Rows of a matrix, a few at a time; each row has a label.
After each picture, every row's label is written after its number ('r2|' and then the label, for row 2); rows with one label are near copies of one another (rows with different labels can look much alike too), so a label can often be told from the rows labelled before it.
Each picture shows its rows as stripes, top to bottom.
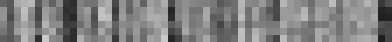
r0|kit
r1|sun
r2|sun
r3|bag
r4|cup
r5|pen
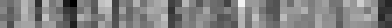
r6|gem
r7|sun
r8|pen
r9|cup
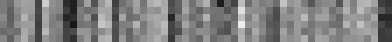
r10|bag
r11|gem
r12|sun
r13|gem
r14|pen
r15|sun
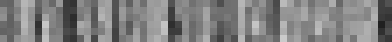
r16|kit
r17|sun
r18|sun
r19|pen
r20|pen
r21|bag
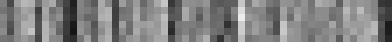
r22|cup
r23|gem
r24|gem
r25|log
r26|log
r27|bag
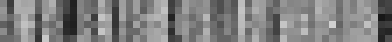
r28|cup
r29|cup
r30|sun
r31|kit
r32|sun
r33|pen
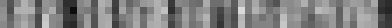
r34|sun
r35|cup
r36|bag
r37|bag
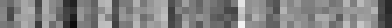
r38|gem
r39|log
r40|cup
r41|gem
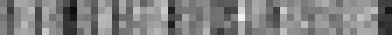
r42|cup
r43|log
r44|gem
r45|sun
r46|bag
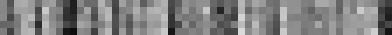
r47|cup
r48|bag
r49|log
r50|pen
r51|log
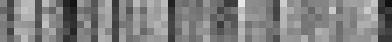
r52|log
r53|kit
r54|log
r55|bag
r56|cup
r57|sun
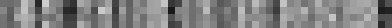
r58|pen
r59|sun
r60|kit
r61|pen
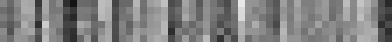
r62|gem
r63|gem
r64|gem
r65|pen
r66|log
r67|bag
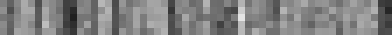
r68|sun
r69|log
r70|gem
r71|bag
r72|cup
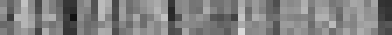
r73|sun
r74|sun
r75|cup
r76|kit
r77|gem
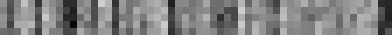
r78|sun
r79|log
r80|bag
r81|cup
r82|pen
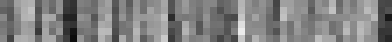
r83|kit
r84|kit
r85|log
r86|gem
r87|gem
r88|cup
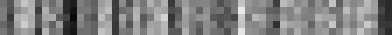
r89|kit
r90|gem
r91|cup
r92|kit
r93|gem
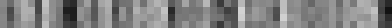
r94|bag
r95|log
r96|log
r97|bag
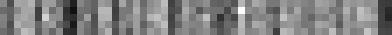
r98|cup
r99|gem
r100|bag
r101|cup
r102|kit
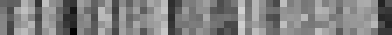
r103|pen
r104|cup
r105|sun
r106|log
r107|cup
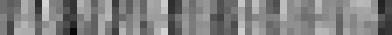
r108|pen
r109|pen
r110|bag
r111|cup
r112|cup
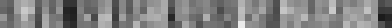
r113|kit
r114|kit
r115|sun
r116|gem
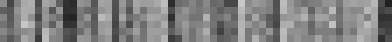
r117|log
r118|kit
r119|sun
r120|kit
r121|bag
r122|pen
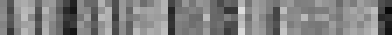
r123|cup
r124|log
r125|sun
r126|log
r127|log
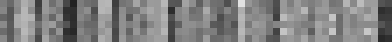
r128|gem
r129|sun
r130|kit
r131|cup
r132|kit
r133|sun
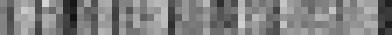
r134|bag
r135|kit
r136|cup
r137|log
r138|sun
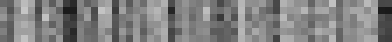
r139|kit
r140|sun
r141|bag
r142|kit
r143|cup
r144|kit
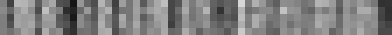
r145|cup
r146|bag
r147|cup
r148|cup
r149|gem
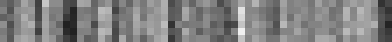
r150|pen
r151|gem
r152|gem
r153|log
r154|gem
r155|cup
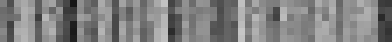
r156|cup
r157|kit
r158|pen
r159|cup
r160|cup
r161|cup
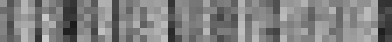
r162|sun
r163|kit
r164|bag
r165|cup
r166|sun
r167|pen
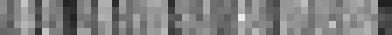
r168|sun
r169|sun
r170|gem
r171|kit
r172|pen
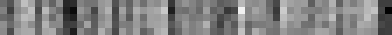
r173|kit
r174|log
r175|kit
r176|bag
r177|cup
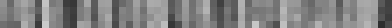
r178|bag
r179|bag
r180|bag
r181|pen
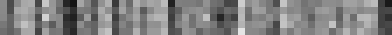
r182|log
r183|cup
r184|bag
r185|kit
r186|gem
